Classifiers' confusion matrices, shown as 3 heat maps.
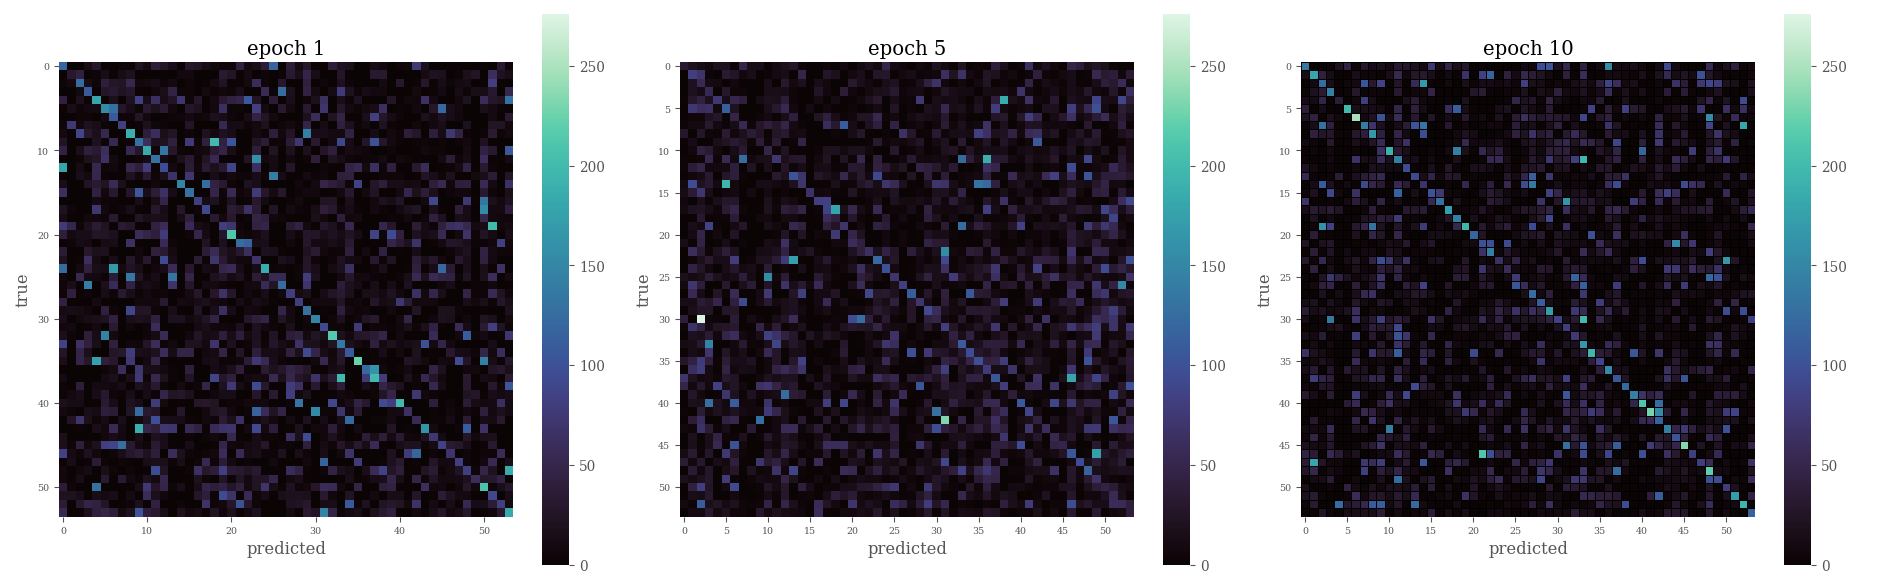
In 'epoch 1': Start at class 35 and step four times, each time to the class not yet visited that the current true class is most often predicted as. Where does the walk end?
51
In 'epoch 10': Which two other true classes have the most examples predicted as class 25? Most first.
26, 29
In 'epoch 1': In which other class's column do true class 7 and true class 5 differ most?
6
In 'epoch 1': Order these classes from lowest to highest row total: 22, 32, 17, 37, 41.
22, 17, 41, 32, 37
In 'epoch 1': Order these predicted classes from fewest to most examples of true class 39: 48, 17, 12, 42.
17, 48, 12, 42
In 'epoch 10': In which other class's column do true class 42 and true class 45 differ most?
31
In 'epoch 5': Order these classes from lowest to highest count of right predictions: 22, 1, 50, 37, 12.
12, 50, 22, 1, 37
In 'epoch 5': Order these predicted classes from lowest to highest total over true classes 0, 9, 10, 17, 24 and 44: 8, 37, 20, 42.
8, 20, 37, 42
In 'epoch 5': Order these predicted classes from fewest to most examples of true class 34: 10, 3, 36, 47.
47, 36, 10, 3
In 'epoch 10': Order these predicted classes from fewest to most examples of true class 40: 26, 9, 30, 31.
26, 30, 9, 31
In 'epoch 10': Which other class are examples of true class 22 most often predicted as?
48
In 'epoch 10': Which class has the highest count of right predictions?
6
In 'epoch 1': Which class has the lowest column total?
49
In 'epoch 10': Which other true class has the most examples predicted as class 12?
39
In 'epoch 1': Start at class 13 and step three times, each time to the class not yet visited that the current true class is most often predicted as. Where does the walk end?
29
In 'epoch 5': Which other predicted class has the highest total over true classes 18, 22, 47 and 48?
31
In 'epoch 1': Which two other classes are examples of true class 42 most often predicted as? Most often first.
34, 11
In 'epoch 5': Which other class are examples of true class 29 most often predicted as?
51
